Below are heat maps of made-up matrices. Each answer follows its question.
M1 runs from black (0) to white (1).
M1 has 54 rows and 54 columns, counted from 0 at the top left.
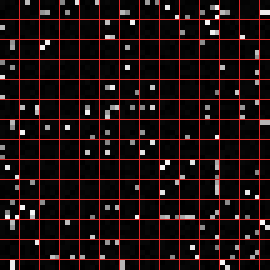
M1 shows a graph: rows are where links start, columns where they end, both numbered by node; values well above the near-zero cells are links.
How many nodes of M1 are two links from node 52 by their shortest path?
7
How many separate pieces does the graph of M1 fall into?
5
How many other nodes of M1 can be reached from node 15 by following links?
6
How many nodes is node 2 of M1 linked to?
10
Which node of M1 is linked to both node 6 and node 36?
node 43
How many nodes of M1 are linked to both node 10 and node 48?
0
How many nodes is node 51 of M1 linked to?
9
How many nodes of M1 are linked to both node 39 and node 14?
1
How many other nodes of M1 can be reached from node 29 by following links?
6
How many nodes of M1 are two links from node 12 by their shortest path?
5
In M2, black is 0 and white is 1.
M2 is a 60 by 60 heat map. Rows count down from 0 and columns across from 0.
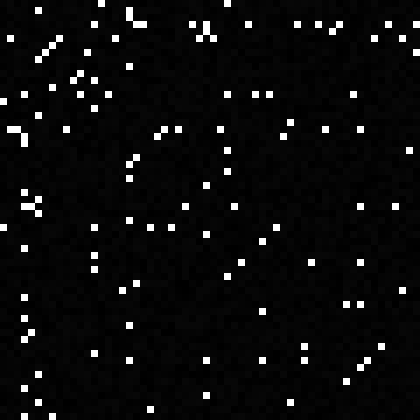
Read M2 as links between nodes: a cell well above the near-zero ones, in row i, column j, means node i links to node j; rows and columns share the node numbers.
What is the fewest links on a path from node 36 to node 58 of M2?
4
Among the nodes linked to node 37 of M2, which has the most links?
node 51
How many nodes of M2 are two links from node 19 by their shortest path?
10
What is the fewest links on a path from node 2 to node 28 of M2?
4
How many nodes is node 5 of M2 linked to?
7
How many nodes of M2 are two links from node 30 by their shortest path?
6
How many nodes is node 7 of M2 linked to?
3
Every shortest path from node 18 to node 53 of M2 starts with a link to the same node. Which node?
node 1
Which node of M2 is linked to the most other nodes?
node 3
